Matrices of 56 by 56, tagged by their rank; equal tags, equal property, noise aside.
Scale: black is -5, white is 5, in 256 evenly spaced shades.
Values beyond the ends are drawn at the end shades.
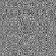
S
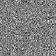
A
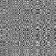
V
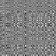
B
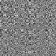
S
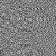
A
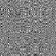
S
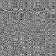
S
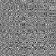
S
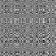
B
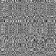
S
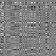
B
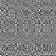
V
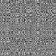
S
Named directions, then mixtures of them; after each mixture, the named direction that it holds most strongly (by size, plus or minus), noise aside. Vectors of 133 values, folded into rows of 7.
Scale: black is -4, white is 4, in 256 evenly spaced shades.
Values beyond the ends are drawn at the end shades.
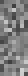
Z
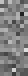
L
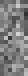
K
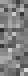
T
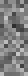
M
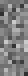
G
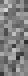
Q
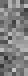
K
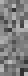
Z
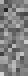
Q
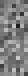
Z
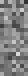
M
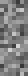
T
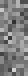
K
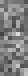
K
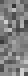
Z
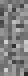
G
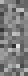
T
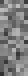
Q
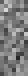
Q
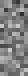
T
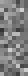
T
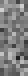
Q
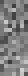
Z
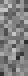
Q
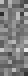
L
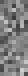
Z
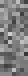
L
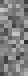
Q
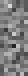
Q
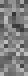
M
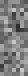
Z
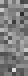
L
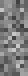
M
